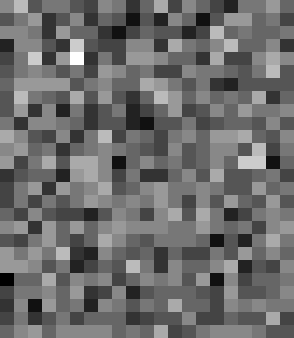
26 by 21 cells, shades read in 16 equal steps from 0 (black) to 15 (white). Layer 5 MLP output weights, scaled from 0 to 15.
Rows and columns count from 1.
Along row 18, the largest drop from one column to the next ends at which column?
3
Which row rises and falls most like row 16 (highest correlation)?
22
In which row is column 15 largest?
17
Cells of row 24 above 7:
6
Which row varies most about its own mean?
5
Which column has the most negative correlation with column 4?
16
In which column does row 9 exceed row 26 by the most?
13
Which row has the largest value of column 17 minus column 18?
21
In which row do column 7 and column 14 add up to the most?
14
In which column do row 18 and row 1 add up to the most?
2
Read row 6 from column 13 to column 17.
4 8 7 7 6
